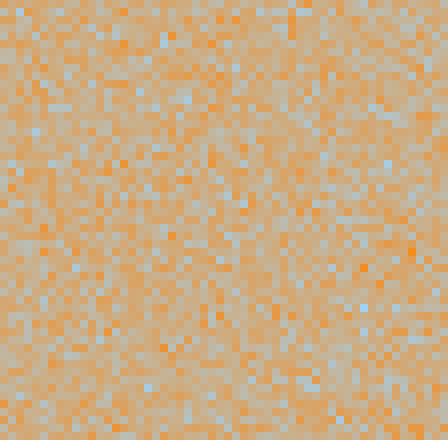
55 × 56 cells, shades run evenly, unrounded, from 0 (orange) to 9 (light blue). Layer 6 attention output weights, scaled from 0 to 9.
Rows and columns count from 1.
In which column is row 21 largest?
49
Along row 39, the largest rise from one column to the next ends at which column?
46
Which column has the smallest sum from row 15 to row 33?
22
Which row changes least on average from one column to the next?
16
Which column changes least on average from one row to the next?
17
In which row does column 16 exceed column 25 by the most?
25
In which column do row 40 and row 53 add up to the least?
44
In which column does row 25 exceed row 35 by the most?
45
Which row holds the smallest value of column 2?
24
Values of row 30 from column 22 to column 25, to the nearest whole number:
1 4 3 5
